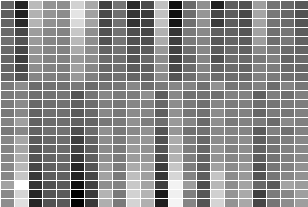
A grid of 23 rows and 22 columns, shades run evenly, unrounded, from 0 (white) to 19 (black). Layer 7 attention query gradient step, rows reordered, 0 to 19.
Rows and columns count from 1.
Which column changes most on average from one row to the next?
2
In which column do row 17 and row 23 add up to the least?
13
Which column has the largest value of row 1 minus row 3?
16
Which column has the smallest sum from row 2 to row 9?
6
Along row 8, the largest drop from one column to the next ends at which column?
3
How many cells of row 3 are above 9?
14
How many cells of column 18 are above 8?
18
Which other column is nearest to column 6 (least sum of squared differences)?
12
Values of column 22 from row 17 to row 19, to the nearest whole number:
9 9 8
